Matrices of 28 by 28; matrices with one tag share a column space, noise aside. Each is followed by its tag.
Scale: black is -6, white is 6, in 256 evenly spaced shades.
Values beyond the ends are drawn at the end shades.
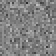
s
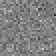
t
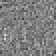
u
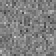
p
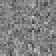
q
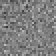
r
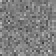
r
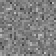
u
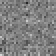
q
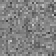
s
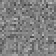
t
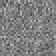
t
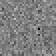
u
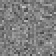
u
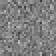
r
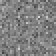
r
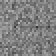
r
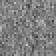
p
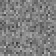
r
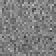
t
